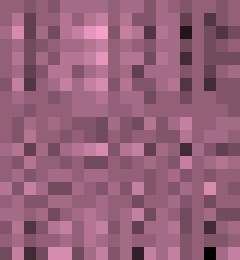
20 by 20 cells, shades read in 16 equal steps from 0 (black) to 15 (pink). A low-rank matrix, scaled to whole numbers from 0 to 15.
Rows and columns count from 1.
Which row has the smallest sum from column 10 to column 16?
3
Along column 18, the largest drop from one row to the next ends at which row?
20
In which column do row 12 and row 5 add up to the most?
9
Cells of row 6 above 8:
14
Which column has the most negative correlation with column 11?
16
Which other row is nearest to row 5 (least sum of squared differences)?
12
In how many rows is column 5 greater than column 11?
8
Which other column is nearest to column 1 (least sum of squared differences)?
4
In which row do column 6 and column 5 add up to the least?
15
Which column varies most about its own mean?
18
